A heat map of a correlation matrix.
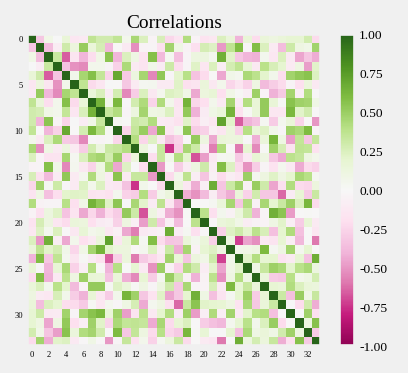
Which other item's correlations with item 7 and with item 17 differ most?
18
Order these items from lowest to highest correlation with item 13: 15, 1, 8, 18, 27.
1, 27, 18, 15, 8
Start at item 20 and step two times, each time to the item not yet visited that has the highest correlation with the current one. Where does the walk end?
28
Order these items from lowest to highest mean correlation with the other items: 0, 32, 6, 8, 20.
20, 6, 0, 32, 8
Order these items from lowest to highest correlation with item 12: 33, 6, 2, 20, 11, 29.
6, 33, 20, 2, 29, 11
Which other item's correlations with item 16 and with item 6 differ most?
3
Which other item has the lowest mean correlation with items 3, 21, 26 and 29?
12
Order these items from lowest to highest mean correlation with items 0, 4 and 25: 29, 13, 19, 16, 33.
16, 19, 33, 29, 13
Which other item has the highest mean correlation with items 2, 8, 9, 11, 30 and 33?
23
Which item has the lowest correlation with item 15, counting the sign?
14
